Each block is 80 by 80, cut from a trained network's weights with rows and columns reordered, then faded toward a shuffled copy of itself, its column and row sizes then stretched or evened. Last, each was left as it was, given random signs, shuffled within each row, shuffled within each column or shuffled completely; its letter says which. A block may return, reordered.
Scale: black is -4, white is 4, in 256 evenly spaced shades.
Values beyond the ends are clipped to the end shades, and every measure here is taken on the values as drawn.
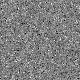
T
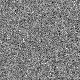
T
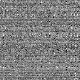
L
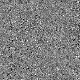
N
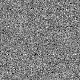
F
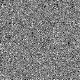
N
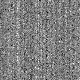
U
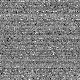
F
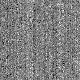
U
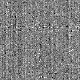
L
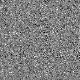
N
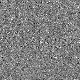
F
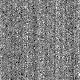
U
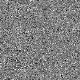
N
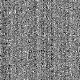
L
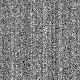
U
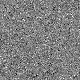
T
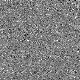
F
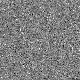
T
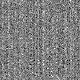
L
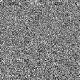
L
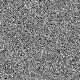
T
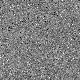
T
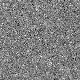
T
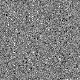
U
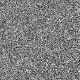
N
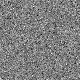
T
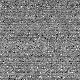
F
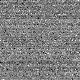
F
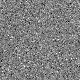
T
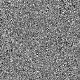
U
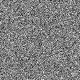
T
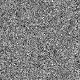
U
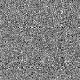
L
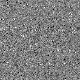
N
